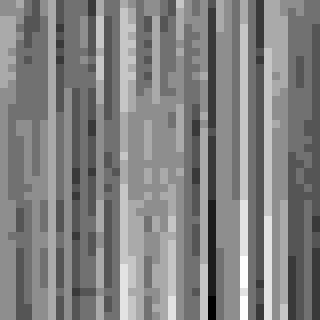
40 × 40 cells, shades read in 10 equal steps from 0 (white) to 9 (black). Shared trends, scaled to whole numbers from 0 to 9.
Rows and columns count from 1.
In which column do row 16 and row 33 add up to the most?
27
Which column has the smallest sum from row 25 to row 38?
31
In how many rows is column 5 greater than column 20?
28
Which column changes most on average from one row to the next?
19
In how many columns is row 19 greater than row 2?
13
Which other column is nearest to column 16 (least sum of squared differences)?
34
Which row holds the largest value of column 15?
22
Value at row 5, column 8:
6
